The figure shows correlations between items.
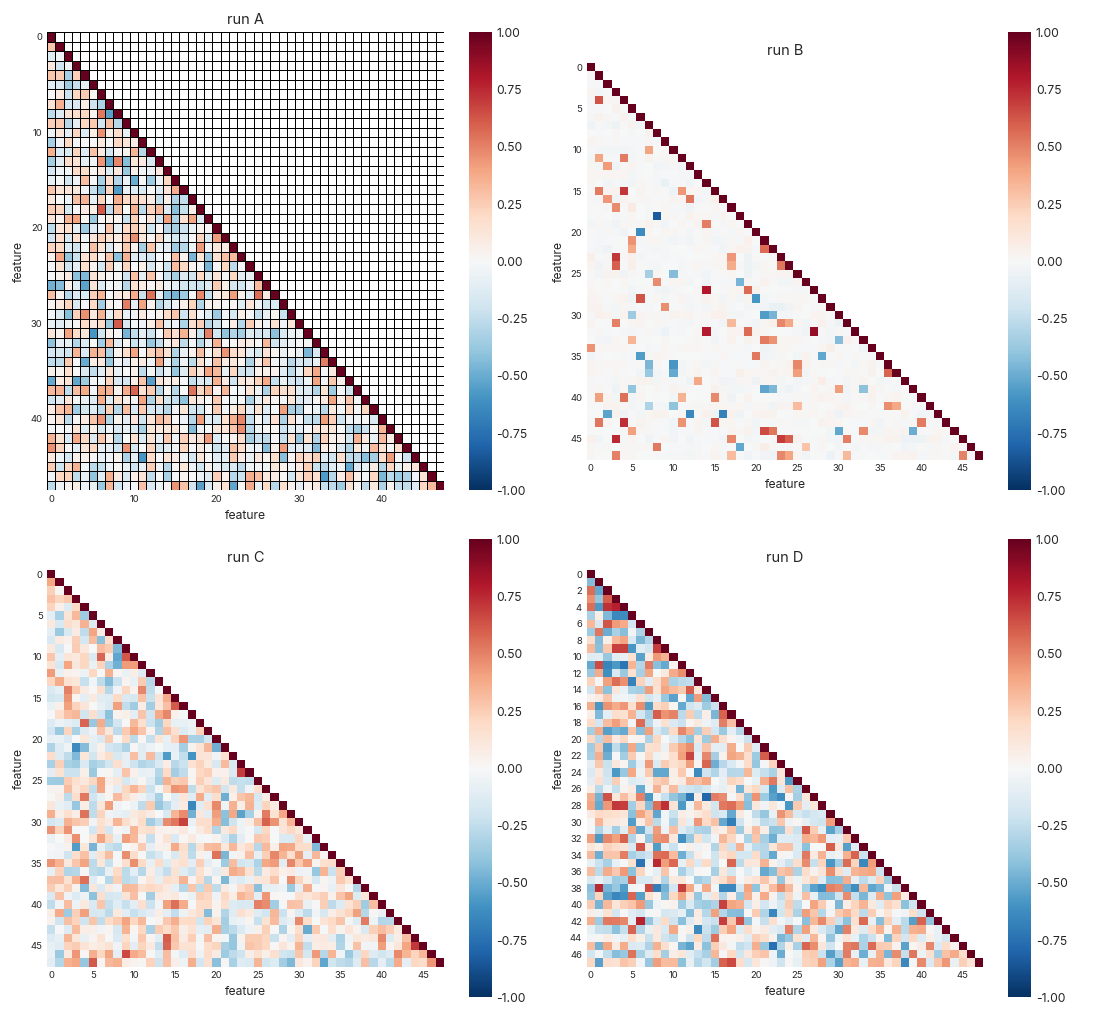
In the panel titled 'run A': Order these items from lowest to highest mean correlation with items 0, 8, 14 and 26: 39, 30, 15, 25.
39, 15, 25, 30
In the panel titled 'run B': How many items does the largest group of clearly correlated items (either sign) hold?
7
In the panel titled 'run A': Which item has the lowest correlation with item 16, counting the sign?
8
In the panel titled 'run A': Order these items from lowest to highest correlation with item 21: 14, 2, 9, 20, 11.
2, 14, 11, 9, 20
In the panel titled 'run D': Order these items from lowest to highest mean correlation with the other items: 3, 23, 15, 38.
38, 15, 23, 3
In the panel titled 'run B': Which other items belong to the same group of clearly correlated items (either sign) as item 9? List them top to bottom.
29
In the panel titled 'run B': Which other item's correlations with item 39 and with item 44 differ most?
21
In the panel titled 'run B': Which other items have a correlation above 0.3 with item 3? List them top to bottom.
17, 23, 24, 31, 45, 47
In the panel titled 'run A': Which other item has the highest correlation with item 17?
37
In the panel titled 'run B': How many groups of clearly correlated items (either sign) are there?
11
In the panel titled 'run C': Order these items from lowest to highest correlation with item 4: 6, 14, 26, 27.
14, 26, 6, 27
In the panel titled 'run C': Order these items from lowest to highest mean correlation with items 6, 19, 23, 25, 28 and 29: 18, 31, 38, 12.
38, 12, 31, 18
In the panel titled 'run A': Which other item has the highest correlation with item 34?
33
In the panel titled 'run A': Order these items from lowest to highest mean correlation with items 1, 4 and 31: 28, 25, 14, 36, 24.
25, 36, 28, 24, 14
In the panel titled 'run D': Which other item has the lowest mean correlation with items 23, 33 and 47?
15
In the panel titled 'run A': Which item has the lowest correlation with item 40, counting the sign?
46
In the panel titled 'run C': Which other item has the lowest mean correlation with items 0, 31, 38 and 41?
25
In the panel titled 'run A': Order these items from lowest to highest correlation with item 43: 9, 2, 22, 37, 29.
29, 2, 37, 22, 9
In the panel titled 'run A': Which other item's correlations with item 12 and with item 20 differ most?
36
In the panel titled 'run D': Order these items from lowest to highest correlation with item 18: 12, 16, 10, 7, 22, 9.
7, 10, 12, 9, 22, 16
